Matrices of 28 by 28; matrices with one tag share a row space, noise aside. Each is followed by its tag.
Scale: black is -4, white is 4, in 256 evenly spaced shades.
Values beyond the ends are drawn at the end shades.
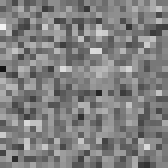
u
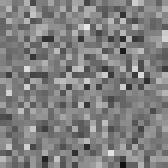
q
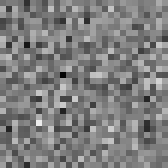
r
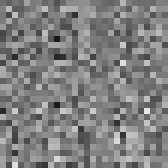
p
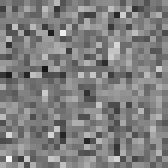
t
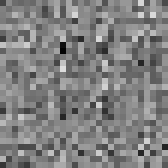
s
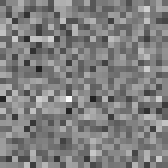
r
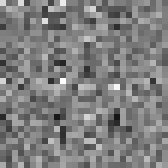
t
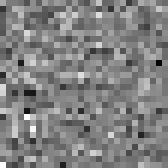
u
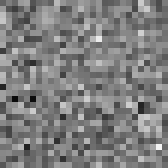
u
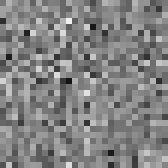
r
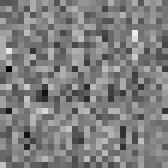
q
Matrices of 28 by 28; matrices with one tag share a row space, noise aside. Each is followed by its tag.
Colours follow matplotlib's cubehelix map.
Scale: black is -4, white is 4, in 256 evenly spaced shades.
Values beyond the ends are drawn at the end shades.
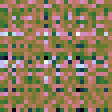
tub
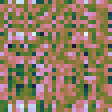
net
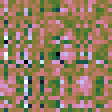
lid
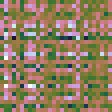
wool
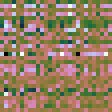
wool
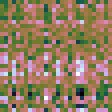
tub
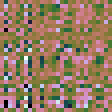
lid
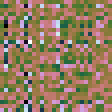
lid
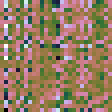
lid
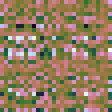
net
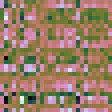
wool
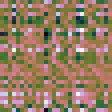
tub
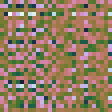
net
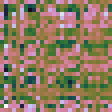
wool
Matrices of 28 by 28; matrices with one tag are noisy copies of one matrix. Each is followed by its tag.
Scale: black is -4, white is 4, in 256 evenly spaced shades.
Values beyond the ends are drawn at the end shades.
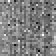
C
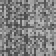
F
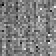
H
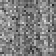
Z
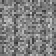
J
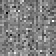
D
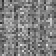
J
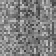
Z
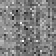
Z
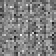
J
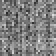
H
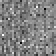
F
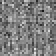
D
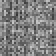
F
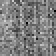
Z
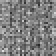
C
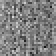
C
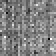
H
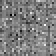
H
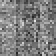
Z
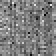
C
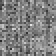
H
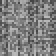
D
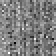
C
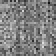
Z
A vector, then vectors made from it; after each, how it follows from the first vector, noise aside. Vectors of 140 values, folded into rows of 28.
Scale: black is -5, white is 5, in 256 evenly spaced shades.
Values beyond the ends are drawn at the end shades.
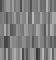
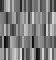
scaled up.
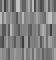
reversed, negated.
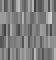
reversed, negated.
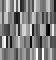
wrapped around, scaled up.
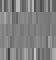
reversed, negated, partly zeroed.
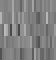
wrapped around, negated, partly zeroed.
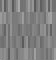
reversed, negated, shrunk.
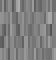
reversed, negated, shrunk.
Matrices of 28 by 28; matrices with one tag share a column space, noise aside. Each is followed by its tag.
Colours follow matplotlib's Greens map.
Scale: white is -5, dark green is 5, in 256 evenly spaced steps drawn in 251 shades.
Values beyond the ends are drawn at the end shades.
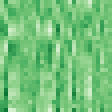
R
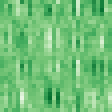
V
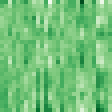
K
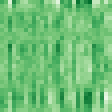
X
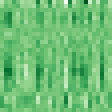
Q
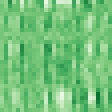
X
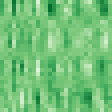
V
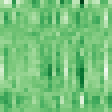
Q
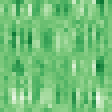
V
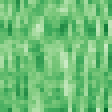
R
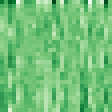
K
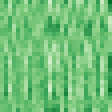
R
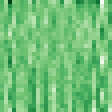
K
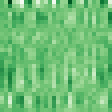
Q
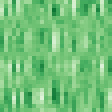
V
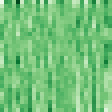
K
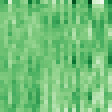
K
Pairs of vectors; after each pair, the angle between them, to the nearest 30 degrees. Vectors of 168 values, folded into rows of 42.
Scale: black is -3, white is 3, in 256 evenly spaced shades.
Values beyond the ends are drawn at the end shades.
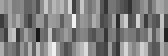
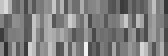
60 degrees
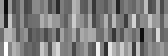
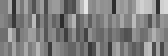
90 degrees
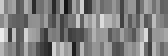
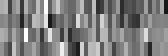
60 degrees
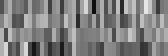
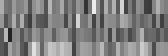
150 degrees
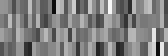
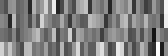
150 degrees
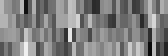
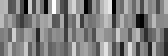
60 degrees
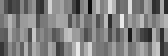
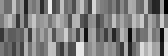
60 degrees
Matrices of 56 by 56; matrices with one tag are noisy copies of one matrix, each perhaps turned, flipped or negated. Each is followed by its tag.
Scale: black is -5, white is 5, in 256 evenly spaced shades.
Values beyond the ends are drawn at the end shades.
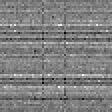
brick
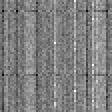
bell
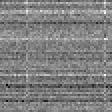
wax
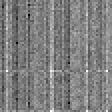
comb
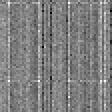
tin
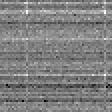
wax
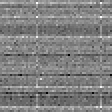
bell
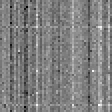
wax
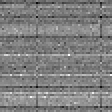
bell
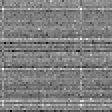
tin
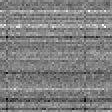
wax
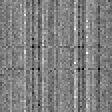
brick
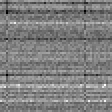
wax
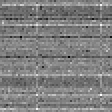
bell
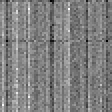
comb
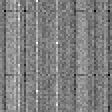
bell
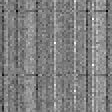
bell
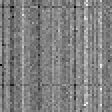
wax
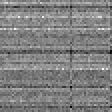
comb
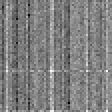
comb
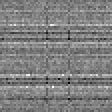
brick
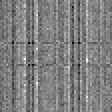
brick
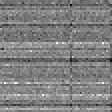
comb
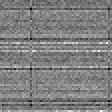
tin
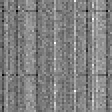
bell
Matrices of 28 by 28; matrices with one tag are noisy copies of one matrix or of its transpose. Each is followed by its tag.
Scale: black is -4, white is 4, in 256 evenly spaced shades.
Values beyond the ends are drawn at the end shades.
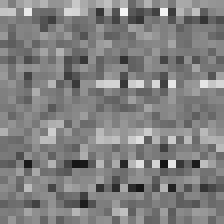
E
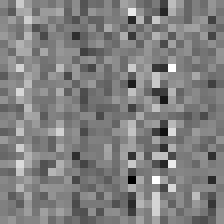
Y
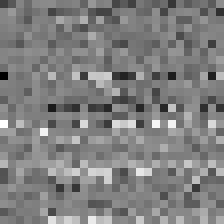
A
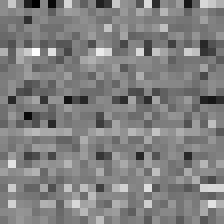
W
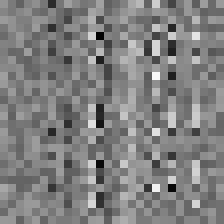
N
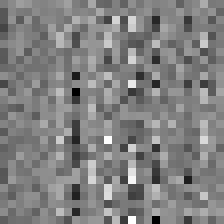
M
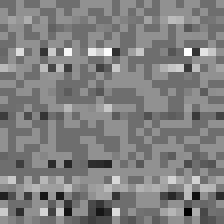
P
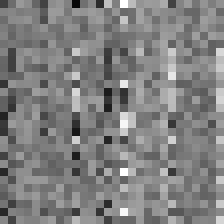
A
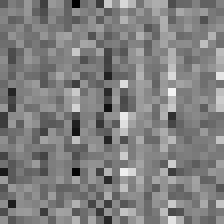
A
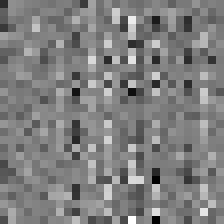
M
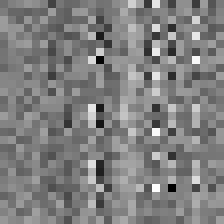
N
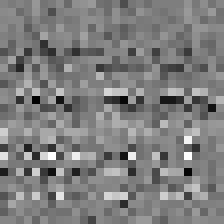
N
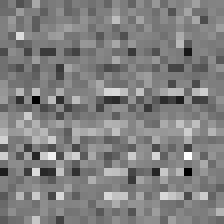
N
